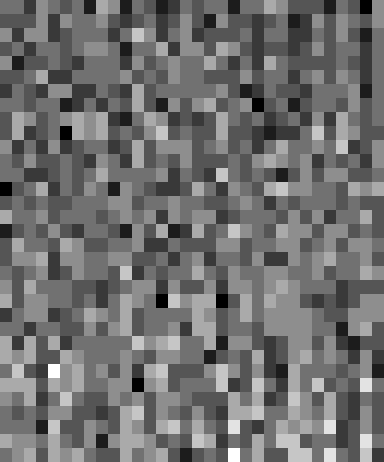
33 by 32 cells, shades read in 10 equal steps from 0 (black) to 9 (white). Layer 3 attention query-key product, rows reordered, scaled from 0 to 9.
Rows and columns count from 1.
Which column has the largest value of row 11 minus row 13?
24
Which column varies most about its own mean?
31
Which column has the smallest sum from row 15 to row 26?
19
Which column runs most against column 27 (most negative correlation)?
12
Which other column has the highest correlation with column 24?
23
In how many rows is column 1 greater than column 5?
13
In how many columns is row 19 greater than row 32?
12
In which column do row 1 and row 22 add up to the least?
14
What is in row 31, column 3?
4
